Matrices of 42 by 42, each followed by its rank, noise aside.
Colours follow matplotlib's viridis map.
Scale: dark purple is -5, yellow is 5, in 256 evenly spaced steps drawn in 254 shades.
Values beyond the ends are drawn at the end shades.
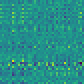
two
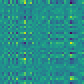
one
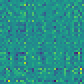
three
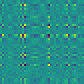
one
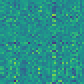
four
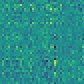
four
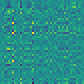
three
